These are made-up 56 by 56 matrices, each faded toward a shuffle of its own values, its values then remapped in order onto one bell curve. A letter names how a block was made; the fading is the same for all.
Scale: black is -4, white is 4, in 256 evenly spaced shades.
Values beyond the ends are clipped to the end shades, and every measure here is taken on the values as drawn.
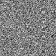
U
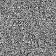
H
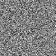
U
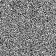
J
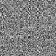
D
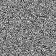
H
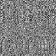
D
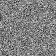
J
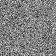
J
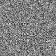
U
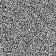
J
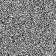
J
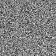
H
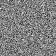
J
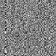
D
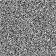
J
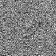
U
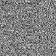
U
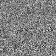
H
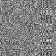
D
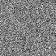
U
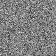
J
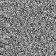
U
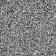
H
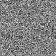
U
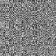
D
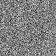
J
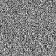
U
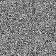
H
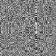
D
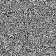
H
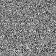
H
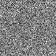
H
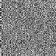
D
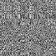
D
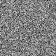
J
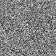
H
